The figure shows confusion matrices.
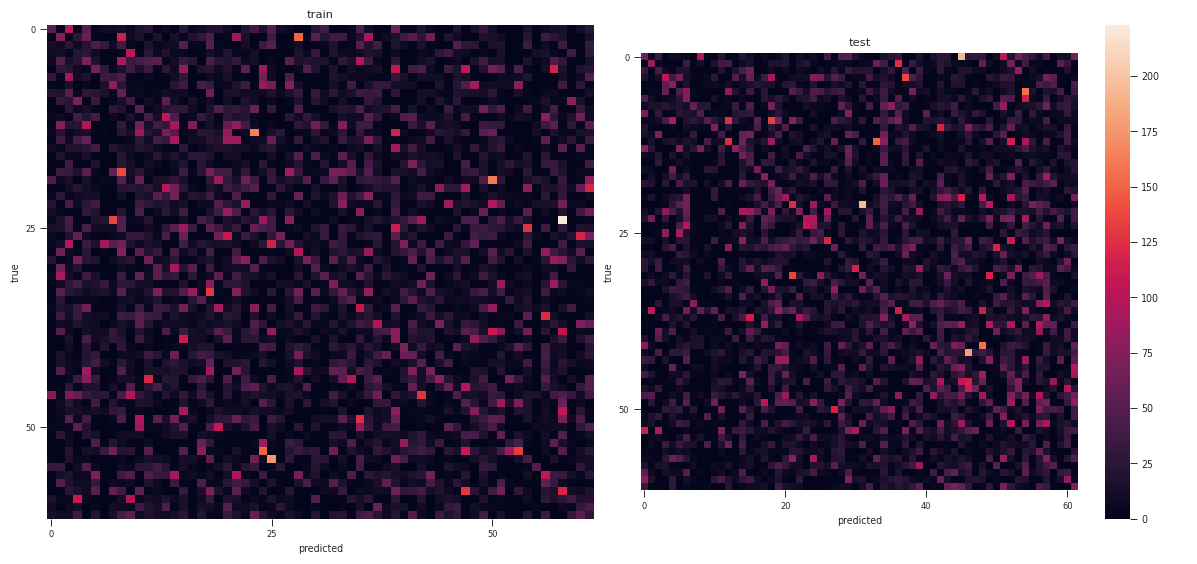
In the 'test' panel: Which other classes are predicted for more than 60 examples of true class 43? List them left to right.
19, 20, 39, 49, 54
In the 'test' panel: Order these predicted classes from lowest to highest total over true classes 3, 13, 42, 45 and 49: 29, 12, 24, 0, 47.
12, 47, 29, 0, 24
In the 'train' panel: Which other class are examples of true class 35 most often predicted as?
19
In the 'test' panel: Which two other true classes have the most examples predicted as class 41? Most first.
48, 35
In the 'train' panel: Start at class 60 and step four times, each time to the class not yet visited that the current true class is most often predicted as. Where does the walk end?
13
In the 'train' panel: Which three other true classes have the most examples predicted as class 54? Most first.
25, 20, 38
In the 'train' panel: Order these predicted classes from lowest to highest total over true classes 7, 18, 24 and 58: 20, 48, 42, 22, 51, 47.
20, 22, 51, 42, 48, 47
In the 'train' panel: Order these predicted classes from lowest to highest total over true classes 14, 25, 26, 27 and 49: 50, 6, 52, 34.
52, 34, 6, 50
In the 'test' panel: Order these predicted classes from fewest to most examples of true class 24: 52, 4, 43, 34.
4, 43, 52, 34
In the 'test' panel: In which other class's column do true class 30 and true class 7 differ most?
39
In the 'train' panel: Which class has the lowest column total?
55
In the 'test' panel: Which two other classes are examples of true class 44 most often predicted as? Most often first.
61, 45
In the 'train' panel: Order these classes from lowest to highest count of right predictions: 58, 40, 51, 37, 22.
51, 40, 22, 37, 58
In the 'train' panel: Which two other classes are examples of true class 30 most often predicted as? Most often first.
14, 1
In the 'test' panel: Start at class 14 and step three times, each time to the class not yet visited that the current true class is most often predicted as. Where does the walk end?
0
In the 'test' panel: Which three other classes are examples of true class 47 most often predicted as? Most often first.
46, 60, 53
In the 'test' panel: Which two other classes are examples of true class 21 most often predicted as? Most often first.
31, 49
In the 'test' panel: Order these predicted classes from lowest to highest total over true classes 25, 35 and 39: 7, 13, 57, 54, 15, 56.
13, 54, 15, 7, 57, 56
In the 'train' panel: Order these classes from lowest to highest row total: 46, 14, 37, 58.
37, 14, 58, 46
